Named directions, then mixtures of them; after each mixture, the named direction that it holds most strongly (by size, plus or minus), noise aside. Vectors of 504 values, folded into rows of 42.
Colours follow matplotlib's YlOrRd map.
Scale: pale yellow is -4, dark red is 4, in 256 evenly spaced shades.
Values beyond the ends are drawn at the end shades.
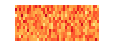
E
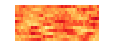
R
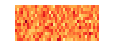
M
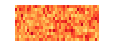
E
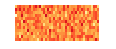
E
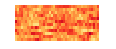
R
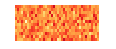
M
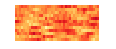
R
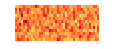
M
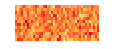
M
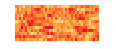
R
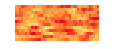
R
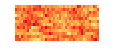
R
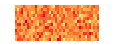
M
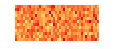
M
